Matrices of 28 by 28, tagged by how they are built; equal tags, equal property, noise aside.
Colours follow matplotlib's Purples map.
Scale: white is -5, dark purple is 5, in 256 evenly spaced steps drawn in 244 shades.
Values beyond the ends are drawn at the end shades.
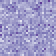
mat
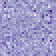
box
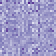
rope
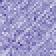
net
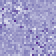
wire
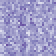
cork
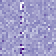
box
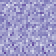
mat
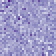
wire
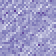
net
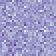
rope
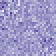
wire
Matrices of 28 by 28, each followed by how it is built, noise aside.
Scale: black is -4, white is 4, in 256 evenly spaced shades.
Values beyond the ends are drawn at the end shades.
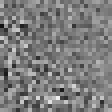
lower triangular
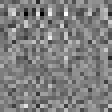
low rank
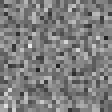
noise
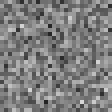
noise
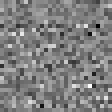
uneven rows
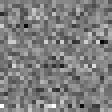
uneven rows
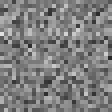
repeating columns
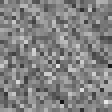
Toeplitz
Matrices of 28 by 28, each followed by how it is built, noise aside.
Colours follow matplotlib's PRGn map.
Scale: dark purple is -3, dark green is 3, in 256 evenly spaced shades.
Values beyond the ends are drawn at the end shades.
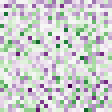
repeating columns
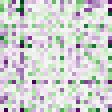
low rank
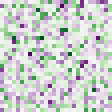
noise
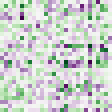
low rank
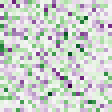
Toeplitz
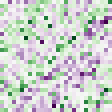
Hankel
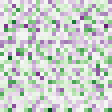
repeating columns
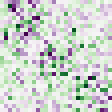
block diagonal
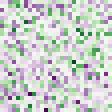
Toeplitz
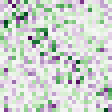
block diagonal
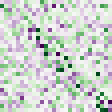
banded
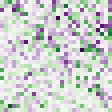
upper triangular
